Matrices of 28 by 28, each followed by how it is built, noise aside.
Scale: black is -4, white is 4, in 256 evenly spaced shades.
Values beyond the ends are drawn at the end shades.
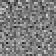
repeating columns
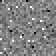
sparse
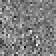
lower triangular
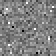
sparse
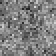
smooth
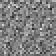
repeating columns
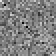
diagonal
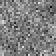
smooth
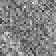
Toeplitz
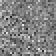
lower triangular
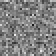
repeating columns
